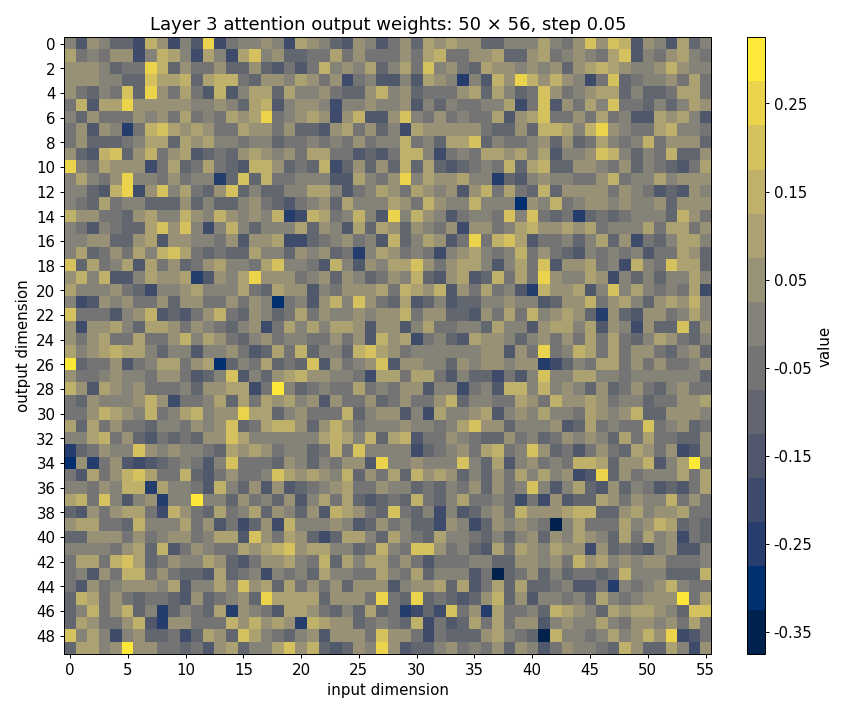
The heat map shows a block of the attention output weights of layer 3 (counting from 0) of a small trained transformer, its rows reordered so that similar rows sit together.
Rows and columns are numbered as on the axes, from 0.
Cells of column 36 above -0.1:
35
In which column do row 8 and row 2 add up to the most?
7
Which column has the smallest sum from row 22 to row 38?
1
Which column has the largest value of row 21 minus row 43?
37
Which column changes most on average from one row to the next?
18
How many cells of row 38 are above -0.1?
42
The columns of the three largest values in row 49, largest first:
5, 27, 19
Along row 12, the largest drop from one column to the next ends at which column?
6
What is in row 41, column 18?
0.15
